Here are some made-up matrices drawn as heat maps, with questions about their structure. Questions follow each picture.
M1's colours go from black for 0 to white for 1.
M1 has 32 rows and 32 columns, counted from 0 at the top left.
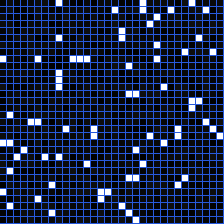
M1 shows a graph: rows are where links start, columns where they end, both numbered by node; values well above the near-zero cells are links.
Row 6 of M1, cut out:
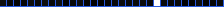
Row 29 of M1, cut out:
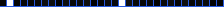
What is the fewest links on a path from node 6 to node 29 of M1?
5
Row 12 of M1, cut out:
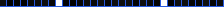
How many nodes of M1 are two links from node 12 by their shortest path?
6
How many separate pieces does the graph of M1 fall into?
2
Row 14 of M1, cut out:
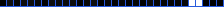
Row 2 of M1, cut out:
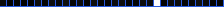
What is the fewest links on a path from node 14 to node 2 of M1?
5
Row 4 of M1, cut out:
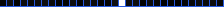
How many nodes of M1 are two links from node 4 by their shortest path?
2
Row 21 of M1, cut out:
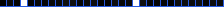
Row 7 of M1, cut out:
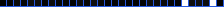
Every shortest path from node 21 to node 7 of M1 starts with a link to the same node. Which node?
node 19
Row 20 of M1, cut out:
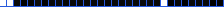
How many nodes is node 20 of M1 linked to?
3
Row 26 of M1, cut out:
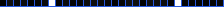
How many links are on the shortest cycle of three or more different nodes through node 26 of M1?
5
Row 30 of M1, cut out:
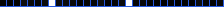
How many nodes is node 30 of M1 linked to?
2
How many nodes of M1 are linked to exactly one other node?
11
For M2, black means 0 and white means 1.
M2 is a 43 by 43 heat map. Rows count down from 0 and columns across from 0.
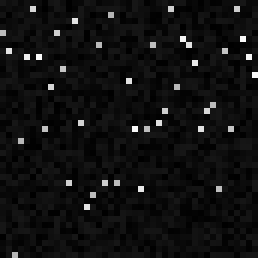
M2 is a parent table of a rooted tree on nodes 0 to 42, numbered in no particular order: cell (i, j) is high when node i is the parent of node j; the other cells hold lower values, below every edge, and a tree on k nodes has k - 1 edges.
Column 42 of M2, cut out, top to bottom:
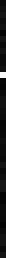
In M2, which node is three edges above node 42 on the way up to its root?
23
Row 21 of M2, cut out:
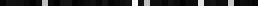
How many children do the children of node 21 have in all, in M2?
3
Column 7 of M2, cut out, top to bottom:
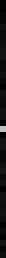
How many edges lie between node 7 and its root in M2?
3
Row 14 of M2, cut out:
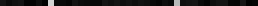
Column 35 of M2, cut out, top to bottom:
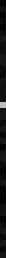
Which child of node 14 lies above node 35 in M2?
8
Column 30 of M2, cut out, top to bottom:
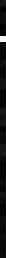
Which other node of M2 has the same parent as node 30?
40
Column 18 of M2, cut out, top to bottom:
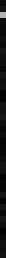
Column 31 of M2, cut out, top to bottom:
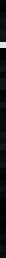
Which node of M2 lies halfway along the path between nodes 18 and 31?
12
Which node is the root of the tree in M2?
20
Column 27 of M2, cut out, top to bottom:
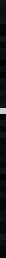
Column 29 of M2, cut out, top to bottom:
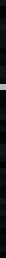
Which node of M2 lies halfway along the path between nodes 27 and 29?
34
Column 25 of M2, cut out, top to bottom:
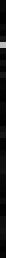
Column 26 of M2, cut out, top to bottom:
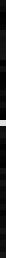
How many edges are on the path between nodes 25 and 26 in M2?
5
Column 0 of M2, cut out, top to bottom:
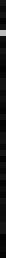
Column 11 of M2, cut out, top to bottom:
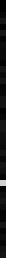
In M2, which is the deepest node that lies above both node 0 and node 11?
5
